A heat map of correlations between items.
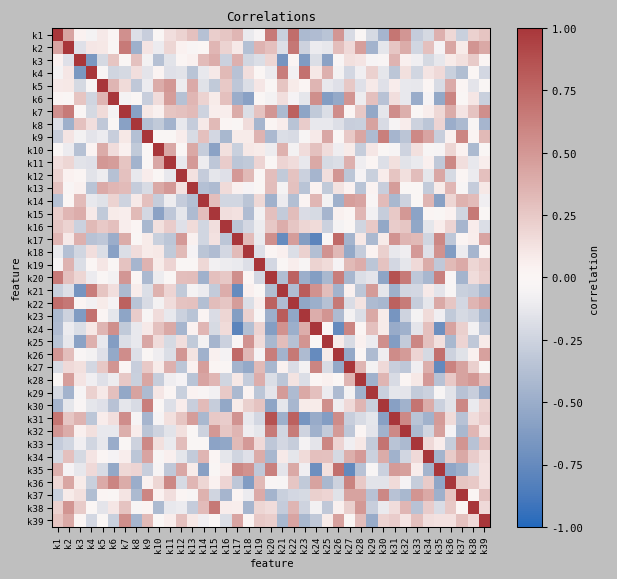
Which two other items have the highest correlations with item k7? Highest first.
k22, k2
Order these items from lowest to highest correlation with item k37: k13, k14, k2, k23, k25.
k23, k13, k2, k25, k14
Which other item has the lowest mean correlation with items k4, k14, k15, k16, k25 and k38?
k13
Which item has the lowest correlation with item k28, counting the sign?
k29
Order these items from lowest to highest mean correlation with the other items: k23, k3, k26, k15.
k23, k3, k15, k26
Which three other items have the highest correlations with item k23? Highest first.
k21, k4, k25
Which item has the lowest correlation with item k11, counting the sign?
k8
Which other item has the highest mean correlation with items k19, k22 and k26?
k7
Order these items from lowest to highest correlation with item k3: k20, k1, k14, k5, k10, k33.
k10, k5, k33, k1, k20, k14
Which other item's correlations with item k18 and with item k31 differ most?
k25
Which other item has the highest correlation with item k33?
k30
